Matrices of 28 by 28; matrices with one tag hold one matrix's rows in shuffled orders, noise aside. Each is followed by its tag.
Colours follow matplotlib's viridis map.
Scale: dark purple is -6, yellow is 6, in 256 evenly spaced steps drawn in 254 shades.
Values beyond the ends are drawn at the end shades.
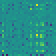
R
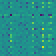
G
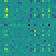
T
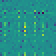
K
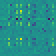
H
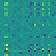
T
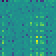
R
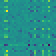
T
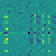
T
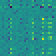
G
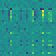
G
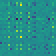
H
